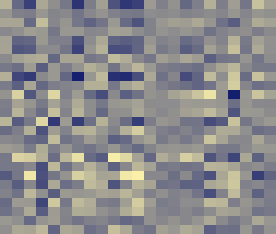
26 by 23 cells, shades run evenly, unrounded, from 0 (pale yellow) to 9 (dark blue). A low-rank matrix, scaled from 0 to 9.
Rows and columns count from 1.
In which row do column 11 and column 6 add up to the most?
9
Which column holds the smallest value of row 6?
20
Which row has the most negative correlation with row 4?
16
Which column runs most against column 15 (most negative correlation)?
8
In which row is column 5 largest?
14
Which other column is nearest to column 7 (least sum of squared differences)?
11
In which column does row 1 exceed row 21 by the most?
12
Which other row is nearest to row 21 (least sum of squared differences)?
19
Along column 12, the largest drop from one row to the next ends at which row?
15
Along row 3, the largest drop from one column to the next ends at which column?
4
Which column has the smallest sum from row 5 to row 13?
18
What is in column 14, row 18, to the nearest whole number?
3
